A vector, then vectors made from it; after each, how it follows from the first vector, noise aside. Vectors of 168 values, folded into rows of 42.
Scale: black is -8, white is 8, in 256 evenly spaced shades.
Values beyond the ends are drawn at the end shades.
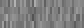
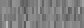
wrapped around.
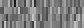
negated, scaled up.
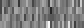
reversed, scaled up.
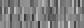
reversed, scaled up.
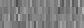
wrapped around.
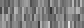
reversed, scaled up.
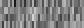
negated, scaled up.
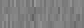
shrunk.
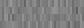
wrapped around, negated, shrunk.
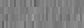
negated, shrunk.
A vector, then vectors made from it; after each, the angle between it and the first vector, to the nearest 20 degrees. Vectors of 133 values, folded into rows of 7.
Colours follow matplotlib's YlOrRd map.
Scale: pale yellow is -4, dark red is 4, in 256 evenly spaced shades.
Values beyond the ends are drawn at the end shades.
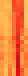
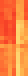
140 degrees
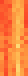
160 degrees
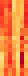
140 degrees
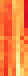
160 degrees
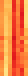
40 degrees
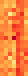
60 degrees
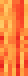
40 degrees
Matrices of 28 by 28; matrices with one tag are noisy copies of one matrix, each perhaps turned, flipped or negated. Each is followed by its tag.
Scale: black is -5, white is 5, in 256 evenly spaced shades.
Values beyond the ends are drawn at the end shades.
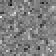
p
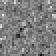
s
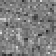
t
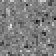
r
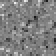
s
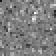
r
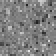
r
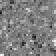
r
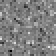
p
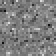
p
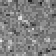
s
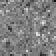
r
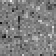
t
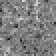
t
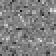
p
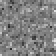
r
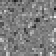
s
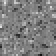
s
